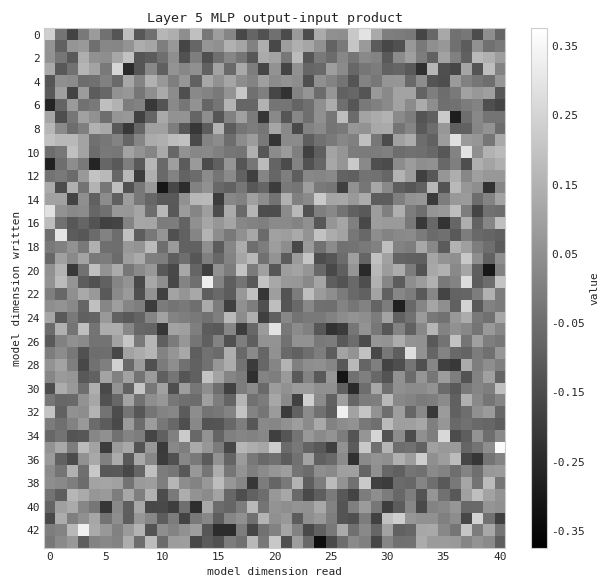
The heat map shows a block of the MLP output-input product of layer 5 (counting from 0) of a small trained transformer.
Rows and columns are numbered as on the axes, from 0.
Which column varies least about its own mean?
32
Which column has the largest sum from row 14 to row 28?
37
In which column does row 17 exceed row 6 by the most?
1
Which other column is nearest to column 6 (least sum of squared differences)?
34
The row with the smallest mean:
13
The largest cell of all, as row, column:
35, 40
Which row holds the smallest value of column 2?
20
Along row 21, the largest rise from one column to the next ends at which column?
14
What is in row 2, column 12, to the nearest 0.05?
-0.15
